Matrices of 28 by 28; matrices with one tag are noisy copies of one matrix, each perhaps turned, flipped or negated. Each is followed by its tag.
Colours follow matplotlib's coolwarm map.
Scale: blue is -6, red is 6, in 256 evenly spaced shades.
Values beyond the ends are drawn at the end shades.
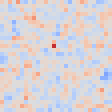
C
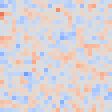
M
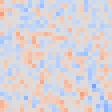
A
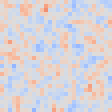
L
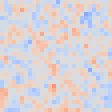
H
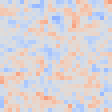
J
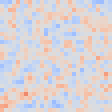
A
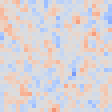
H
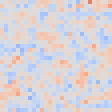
M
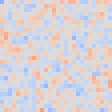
C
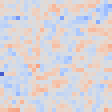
A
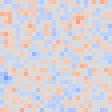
C
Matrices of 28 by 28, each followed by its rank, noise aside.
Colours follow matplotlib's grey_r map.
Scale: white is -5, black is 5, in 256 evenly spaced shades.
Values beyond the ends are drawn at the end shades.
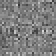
five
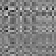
two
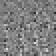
five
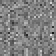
five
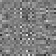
three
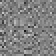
five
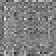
four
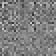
three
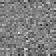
five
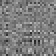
three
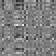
two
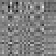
two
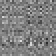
three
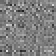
four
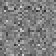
five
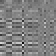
one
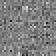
five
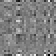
one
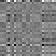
one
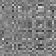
two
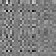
two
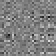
two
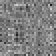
four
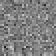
five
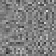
five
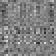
three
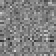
five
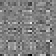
two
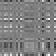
one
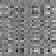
two
